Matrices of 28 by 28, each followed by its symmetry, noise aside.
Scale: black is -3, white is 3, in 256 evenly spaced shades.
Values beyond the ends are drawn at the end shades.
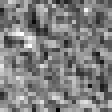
antisymmetric.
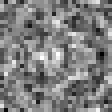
mirrored top to bottom.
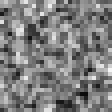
no symmetry.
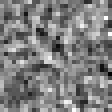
antisymmetric.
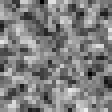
antisymmetric.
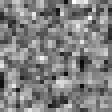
antisymmetric.
